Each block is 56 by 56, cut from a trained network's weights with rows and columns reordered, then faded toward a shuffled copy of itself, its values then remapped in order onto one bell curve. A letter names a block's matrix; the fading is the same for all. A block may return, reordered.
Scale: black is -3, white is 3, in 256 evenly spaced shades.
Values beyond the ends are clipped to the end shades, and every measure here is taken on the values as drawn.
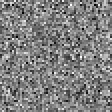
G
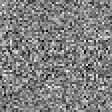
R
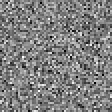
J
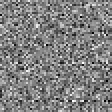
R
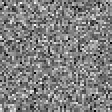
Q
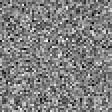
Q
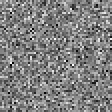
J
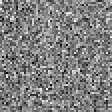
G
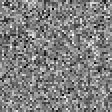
G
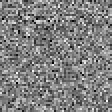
Q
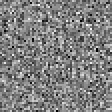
Q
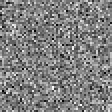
J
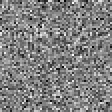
Q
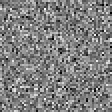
Q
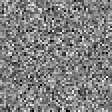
R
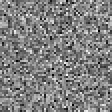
Q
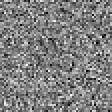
Q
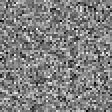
G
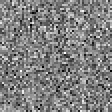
G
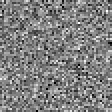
Q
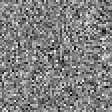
J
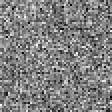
G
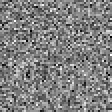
J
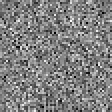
J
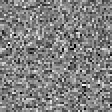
Q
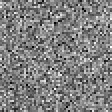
G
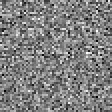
Q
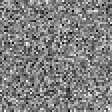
G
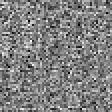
Q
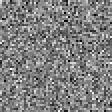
J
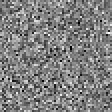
Q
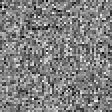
G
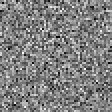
J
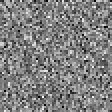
Q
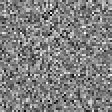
Q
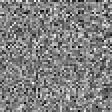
R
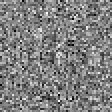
Q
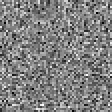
R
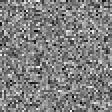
R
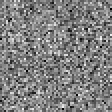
G
